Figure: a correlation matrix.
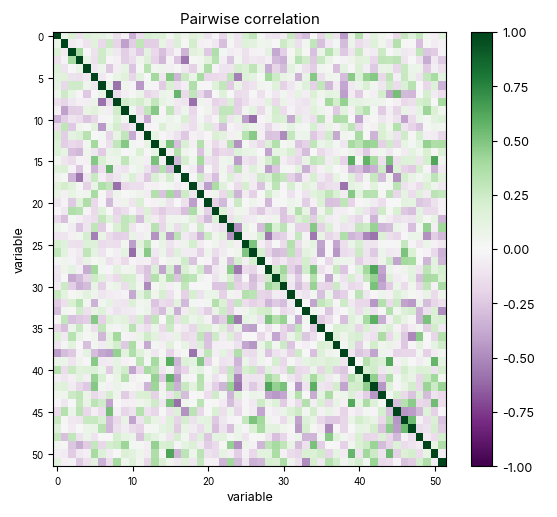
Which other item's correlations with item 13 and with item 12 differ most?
42
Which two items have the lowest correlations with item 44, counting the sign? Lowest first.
16, 7
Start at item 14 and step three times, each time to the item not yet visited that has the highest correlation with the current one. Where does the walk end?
45
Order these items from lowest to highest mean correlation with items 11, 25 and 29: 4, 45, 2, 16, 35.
2, 35, 16, 4, 45
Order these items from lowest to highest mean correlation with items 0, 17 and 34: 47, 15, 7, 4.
4, 7, 47, 15
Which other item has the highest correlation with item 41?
15
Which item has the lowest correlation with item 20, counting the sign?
18
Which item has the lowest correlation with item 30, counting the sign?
12
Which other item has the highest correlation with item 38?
8
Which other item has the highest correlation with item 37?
10
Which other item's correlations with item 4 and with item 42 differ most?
28
